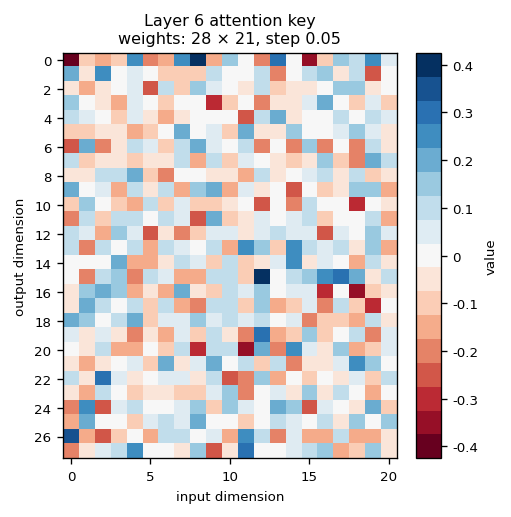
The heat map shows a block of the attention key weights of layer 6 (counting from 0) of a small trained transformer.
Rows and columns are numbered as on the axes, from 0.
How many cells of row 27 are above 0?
9
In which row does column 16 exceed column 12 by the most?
3
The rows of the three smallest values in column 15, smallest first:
0, 24, 18
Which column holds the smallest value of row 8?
6
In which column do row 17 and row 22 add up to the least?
19
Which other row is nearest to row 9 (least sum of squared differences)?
21
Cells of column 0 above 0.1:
5
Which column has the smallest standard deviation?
20
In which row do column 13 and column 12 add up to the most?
15
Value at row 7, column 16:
0.15
